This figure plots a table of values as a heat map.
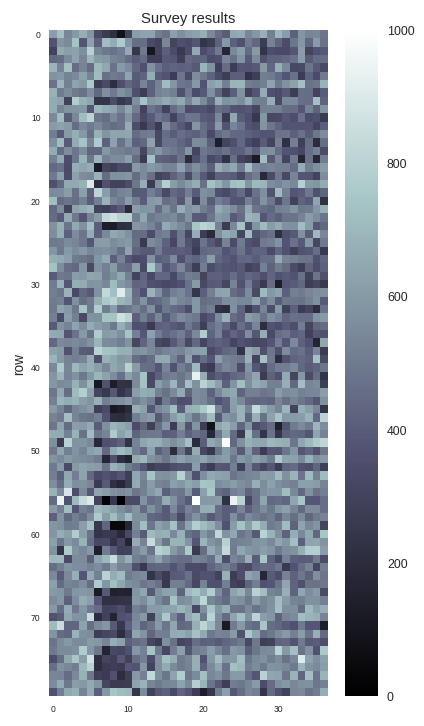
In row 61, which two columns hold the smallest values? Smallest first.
10, 8
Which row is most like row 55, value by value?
57
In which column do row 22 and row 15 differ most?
27
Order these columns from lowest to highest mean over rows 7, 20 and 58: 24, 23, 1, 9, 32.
32, 23, 24, 1, 9
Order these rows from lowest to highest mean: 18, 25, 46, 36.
25, 36, 46, 18
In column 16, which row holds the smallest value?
50
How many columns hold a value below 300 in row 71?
3
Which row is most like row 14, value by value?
20
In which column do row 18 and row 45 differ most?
36
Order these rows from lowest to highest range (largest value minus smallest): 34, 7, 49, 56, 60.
7, 34, 60, 49, 56
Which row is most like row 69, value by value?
53
